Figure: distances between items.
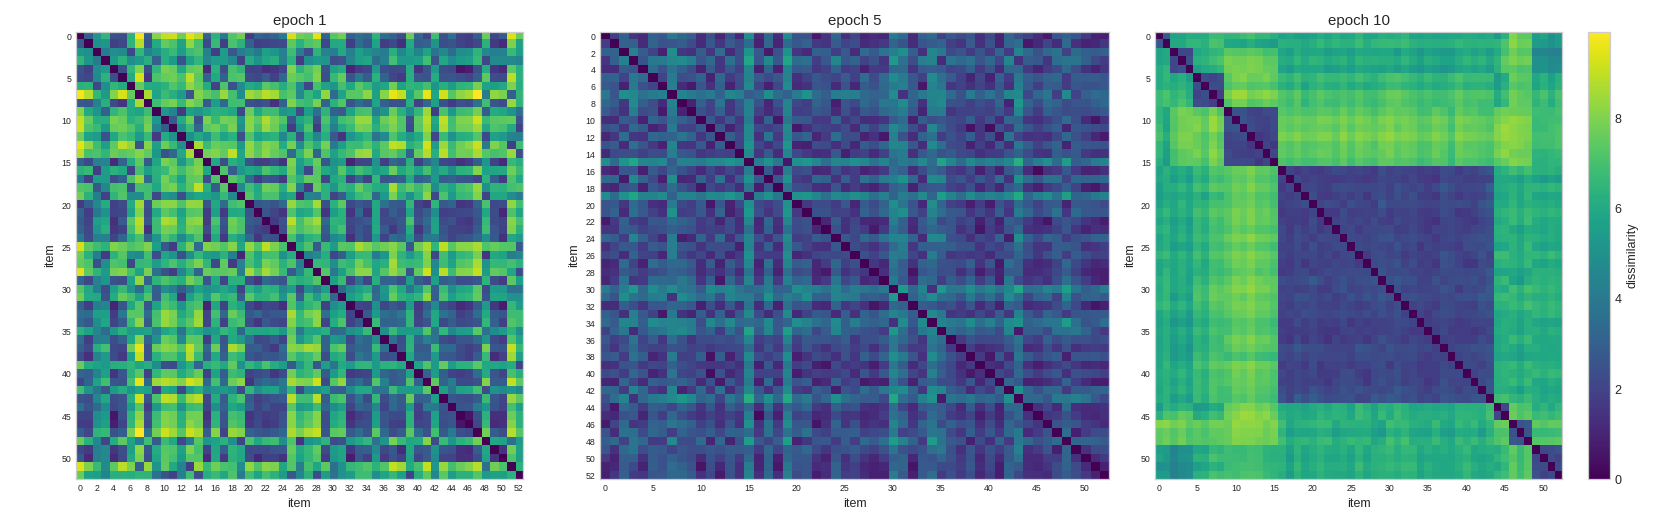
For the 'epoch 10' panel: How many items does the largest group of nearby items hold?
28
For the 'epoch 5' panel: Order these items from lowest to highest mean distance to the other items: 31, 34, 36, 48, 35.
36, 48, 35, 31, 34
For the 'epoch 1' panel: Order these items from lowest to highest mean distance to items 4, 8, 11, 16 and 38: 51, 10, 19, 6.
6, 19, 10, 51
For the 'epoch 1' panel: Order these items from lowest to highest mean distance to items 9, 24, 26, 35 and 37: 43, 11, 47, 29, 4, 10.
4, 29, 43, 47, 11, 10
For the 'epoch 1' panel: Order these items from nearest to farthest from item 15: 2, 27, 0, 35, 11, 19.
0, 2, 35, 19, 27, 11
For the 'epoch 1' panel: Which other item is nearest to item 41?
20
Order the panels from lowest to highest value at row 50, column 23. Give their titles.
epoch 5, epoch 1, epoch 10
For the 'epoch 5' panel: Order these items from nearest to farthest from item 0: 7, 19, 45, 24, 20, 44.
45, 44, 20, 24, 7, 19
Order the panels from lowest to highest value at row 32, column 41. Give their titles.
epoch 5, epoch 10, epoch 1
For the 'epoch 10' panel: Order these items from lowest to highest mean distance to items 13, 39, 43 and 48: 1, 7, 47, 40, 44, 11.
40, 47, 11, 1, 44, 7
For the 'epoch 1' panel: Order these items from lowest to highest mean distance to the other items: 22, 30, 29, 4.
4, 29, 22, 30
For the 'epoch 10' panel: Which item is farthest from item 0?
46
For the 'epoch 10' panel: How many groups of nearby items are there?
8
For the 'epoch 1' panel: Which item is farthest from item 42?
41
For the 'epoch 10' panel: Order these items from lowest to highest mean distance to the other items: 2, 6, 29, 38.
38, 29, 2, 6
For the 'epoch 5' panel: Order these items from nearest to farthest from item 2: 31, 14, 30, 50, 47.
14, 50, 47, 30, 31
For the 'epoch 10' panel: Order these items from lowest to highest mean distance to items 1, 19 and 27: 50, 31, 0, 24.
24, 31, 0, 50
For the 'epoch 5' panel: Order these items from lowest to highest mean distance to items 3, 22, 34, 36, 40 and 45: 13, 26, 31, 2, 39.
39, 26, 13, 2, 31
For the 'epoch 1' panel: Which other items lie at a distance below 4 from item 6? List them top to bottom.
2, 16, 18, 27
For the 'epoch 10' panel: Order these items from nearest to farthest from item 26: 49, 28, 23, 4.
23, 28, 4, 49
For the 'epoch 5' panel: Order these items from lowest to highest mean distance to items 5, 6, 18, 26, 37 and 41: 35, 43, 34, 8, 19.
8, 35, 43, 34, 19
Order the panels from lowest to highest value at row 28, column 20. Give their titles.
epoch 10, epoch 5, epoch 1
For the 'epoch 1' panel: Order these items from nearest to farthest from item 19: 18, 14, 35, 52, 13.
35, 52, 18, 13, 14
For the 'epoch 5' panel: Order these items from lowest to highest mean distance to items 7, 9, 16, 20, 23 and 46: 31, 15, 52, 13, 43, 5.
52, 13, 5, 31, 43, 15
